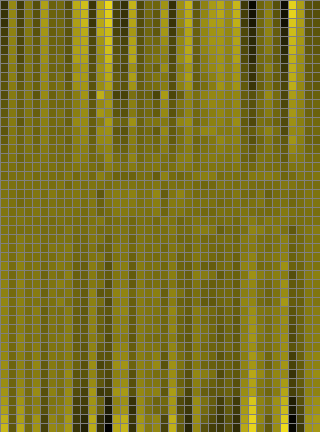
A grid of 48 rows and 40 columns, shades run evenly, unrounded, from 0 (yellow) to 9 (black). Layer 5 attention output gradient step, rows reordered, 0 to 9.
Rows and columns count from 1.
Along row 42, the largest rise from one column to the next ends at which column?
37
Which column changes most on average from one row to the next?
13
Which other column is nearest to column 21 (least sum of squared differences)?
27
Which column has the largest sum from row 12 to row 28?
36
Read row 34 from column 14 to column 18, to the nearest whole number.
6 4 4 5 4
